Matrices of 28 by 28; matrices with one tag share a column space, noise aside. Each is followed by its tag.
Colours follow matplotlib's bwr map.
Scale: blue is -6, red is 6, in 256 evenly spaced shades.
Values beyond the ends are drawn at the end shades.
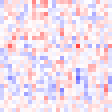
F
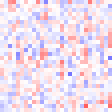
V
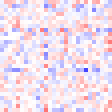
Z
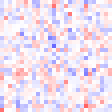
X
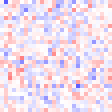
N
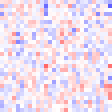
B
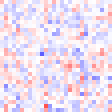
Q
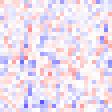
V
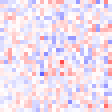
V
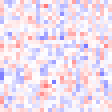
F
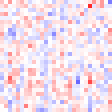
B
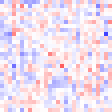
B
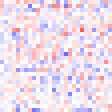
Z
